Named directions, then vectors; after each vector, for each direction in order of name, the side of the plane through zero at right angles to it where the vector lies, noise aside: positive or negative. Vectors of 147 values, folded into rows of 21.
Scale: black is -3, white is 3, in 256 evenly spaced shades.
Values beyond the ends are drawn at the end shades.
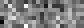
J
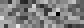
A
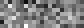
positive, positive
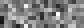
negative, positive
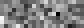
positive, negative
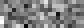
positive, negative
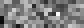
negative, positive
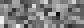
positive, negative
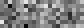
negative, negative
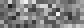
negative, negative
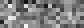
positive, positive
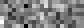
positive, negative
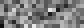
negative, positive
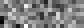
negative, positive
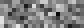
positive, negative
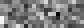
positive, negative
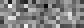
positive, positive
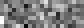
positive, negative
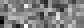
negative, positive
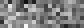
positive, positive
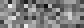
positive, positive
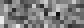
positive, negative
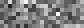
negative, negative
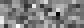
positive, negative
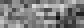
positive, negative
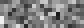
positive, negative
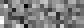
positive, negative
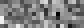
positive, negative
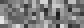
positive, negative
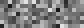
negative, negative
